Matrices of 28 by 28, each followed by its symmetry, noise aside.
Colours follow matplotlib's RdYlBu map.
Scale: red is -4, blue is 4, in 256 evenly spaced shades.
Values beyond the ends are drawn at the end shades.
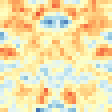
mirrored left to right.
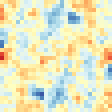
same after a half turn.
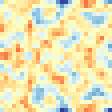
mirrored top to bottom.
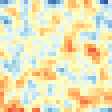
no symmetry.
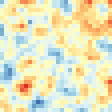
symmetric across the other diagonal.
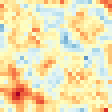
symmetric across the other diagonal.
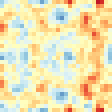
mirrored top to bottom.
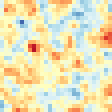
no symmetry.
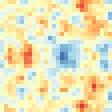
mirrored top to bottom.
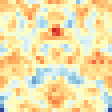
mirrored left to right.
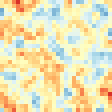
symmetric across the other diagonal.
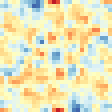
same after a half turn.
